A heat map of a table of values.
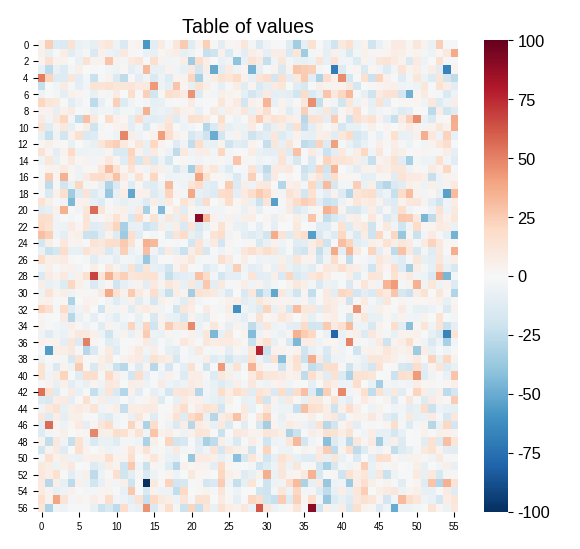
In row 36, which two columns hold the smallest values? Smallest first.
34, 54
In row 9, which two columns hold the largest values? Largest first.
50, 55
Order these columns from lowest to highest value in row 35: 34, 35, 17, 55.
17, 55, 35, 34
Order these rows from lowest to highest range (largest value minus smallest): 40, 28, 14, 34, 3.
14, 40, 34, 3, 28
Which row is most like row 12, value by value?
15
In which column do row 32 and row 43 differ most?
26
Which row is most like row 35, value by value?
3
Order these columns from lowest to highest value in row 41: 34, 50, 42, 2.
2, 34, 50, 42
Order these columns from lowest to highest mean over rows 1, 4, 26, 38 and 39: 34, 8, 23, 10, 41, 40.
41, 10, 23, 8, 40, 34
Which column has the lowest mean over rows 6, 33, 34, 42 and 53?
49
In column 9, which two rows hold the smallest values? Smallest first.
18, 17
